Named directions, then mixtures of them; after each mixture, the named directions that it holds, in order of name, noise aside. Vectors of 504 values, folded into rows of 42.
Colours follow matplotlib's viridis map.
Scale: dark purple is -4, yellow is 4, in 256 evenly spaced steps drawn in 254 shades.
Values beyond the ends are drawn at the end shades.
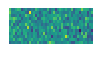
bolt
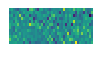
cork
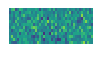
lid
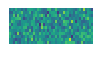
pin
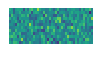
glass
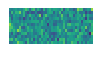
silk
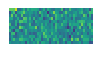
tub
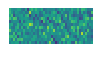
bolt, cork, glass.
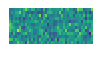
silk.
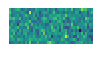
bolt.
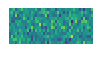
lid, pin.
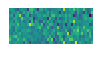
cork.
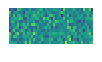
pin, silk, tub.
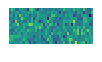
cork, lid.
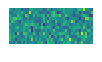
bolt, cork, pin.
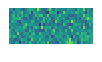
glass, pin.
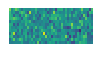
bolt, tub.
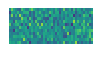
bolt, cork, tub.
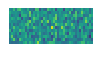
bolt, cork, lid.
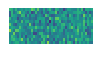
glass, silk, tub.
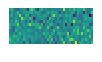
cork.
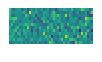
bolt, cork.
